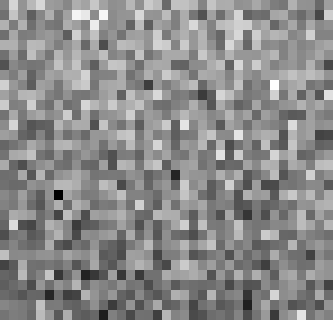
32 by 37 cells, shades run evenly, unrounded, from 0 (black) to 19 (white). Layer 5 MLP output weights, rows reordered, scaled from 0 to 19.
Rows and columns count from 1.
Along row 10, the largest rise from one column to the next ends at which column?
37
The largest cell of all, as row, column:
9, 31
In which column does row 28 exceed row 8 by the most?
22
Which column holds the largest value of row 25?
24
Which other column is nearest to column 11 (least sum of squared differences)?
16
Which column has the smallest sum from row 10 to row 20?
20
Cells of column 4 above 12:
7
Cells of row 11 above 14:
5
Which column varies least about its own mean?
32
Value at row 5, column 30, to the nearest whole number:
10
